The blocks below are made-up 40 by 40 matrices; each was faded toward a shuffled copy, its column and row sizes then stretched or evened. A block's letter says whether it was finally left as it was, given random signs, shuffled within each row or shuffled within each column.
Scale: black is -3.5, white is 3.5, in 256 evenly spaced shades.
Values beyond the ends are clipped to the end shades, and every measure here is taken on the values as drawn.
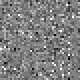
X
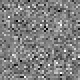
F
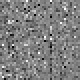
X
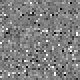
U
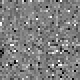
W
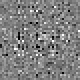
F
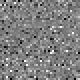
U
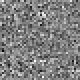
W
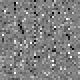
X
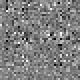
F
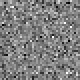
U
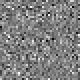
F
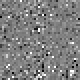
W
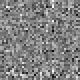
W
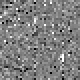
X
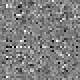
F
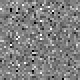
X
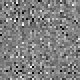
F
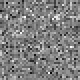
U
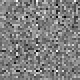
F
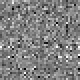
W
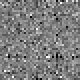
W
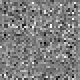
W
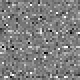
U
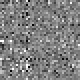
W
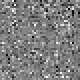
W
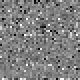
U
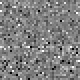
U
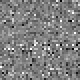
W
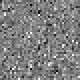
X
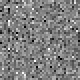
X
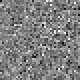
X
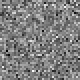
U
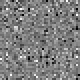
W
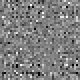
W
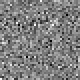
U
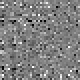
F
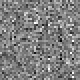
X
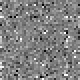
W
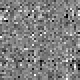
F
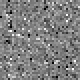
X
